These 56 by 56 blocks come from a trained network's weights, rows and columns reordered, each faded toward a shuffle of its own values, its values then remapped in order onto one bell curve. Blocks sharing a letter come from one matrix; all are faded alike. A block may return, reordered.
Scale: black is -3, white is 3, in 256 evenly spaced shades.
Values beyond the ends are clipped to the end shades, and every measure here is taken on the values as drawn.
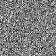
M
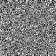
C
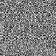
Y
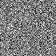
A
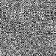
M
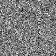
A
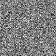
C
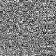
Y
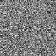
C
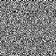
Y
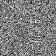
M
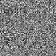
Y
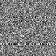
Y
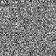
Y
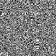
C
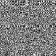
Y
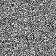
A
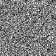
A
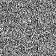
A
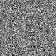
A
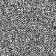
Y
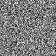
M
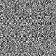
Y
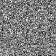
A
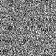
C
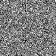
A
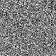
A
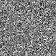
A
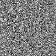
A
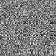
Y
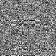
Y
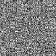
Y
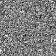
C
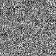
C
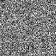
A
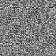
Y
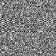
Y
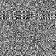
Y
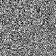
M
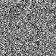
A
